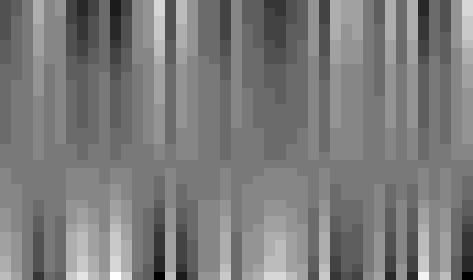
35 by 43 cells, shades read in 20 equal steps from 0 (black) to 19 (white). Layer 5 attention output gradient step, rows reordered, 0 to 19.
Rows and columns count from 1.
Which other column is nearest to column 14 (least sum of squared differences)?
42
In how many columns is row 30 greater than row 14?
24
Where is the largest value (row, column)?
35, 11
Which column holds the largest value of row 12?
15
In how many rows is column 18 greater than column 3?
20
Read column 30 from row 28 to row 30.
12 12 13
